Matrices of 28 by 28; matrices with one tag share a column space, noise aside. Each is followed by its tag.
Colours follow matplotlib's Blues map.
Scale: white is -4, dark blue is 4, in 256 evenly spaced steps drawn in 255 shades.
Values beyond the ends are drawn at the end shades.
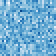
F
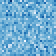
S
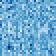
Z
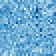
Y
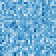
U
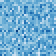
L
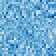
S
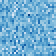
L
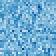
L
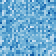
U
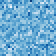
S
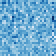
F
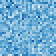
S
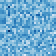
L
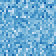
S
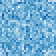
Z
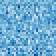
L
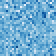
S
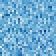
L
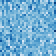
U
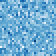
S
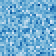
L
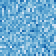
Y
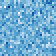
S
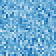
L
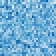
S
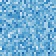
Z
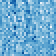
F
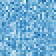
Z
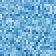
L
